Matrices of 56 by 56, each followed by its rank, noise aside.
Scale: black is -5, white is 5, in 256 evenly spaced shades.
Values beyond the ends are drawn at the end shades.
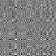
three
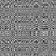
three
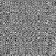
six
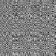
four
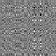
three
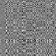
four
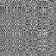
four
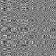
four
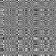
two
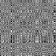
three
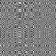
two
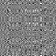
four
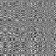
three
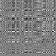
two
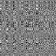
four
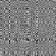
three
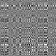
two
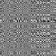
three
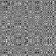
three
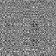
six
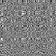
six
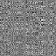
six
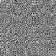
six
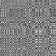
three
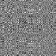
six
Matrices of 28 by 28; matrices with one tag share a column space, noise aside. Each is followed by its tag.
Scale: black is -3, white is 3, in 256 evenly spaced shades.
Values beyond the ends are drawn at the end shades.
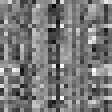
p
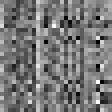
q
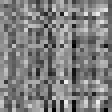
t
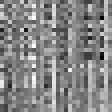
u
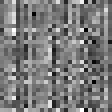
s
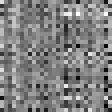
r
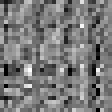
p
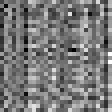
r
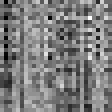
u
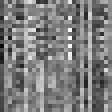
u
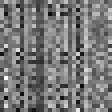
r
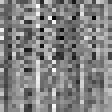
u
